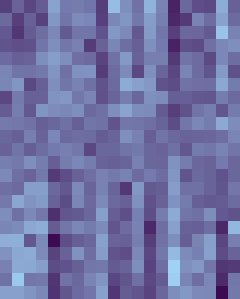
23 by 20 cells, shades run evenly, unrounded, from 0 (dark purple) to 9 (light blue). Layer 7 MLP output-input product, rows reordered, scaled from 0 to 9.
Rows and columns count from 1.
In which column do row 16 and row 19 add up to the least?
5
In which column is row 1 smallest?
15
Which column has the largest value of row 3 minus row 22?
19
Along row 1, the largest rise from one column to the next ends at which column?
10
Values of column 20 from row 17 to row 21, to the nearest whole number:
3 8 5 4 2
